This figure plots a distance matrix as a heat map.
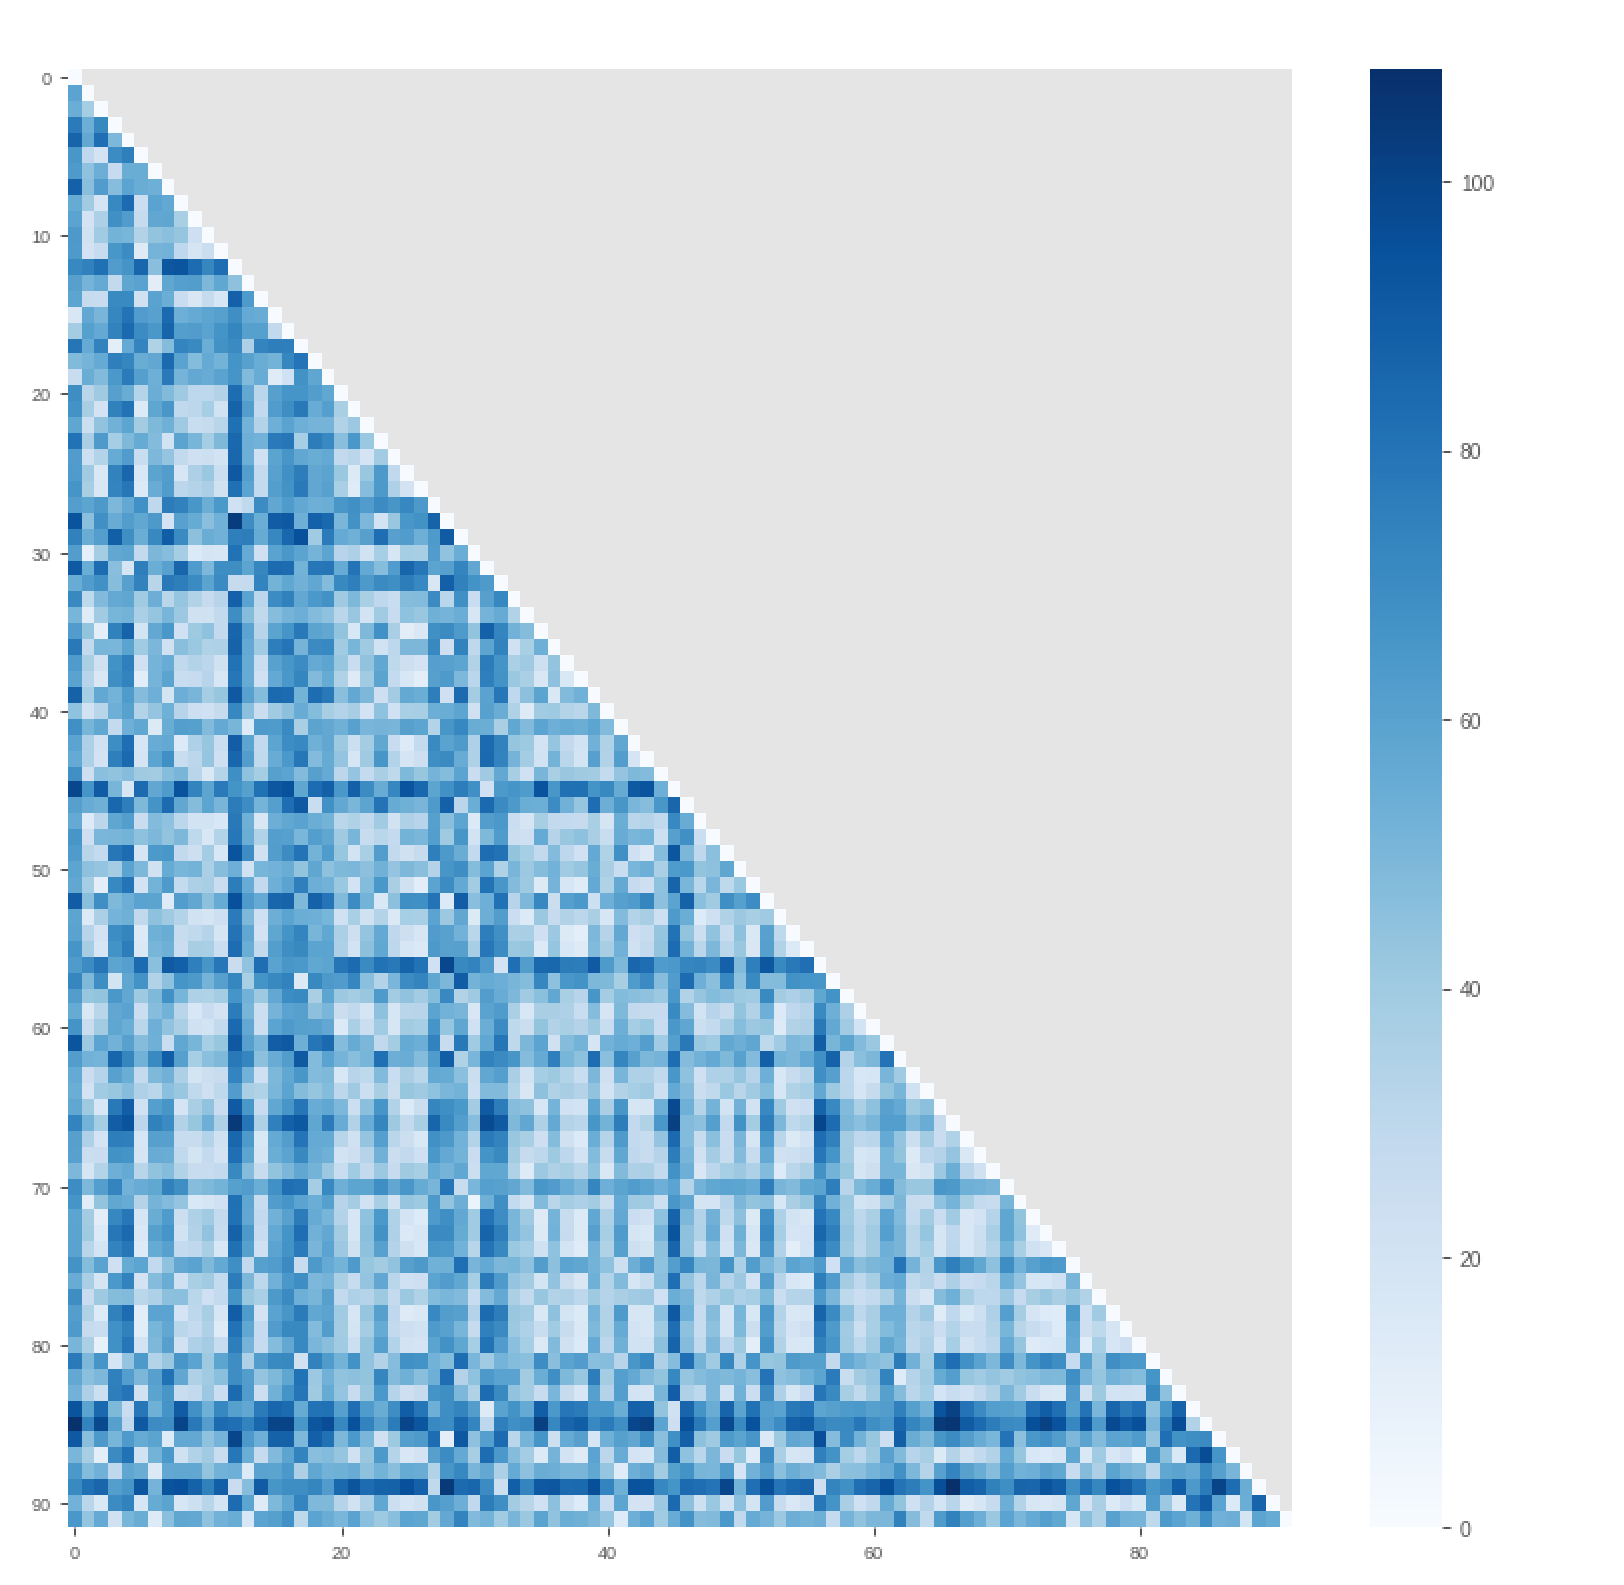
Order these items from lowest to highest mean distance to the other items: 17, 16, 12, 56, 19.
19, 17, 16, 56, 12
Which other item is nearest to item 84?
31
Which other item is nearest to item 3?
17
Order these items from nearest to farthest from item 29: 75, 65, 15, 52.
65, 15, 75, 52
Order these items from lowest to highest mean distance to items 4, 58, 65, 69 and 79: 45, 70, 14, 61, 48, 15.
14, 48, 70, 61, 15, 45
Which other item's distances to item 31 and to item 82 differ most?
62
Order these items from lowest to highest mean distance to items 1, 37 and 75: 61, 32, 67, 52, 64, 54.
64, 54, 67, 61, 52, 32
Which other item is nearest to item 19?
15
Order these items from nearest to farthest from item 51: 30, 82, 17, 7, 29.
30, 82, 29, 7, 17
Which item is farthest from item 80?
85
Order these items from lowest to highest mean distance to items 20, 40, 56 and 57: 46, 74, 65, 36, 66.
36, 74, 65, 46, 66
